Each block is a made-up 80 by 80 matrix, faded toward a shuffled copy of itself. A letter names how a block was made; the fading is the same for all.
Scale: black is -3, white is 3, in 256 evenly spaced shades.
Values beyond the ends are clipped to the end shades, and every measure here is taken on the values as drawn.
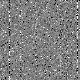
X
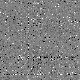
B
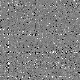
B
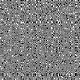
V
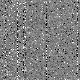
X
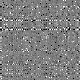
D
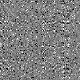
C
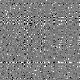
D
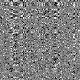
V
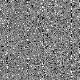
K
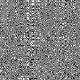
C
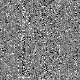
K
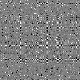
D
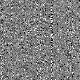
K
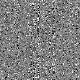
K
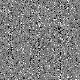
X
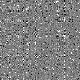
C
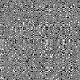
V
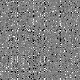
C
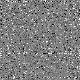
B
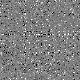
B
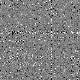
B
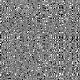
V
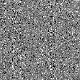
K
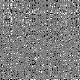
C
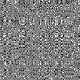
V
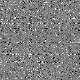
B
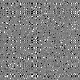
D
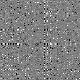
C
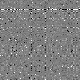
D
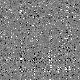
B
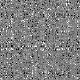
C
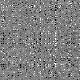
C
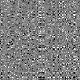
V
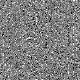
K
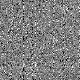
K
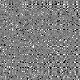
D
